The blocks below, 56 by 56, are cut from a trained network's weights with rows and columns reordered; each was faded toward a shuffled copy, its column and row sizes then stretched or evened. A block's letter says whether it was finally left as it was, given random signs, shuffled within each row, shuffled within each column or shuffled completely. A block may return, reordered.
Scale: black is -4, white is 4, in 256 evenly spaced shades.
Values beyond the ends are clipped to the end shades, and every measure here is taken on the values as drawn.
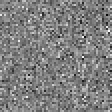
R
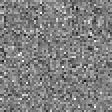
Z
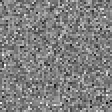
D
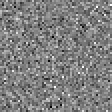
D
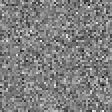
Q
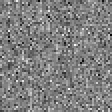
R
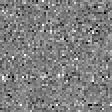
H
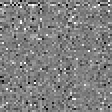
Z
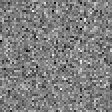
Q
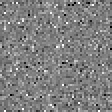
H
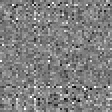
Z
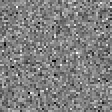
D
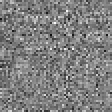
Z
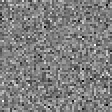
Q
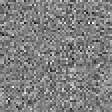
Z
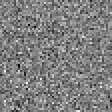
R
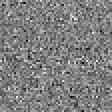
H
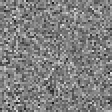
R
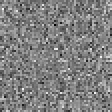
Z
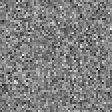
R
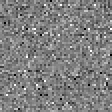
H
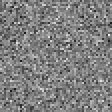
H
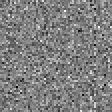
R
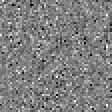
R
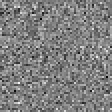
Z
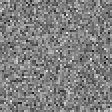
D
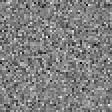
H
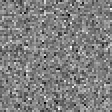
R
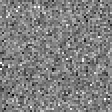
D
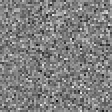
R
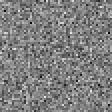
H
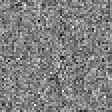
Q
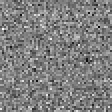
H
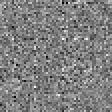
Q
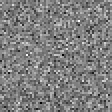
Q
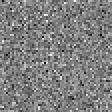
D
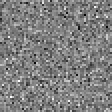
D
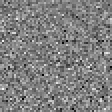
H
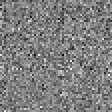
Q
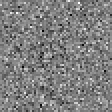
R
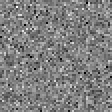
D
